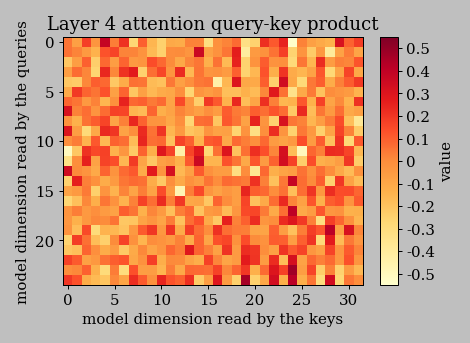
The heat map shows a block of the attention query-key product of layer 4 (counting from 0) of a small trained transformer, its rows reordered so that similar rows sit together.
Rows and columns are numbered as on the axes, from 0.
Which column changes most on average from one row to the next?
0
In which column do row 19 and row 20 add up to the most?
28
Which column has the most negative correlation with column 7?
29
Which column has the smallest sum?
3
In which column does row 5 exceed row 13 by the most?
22
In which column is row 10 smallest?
30
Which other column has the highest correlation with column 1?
6
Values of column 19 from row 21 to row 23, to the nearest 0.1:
0.2 0.3 0.2
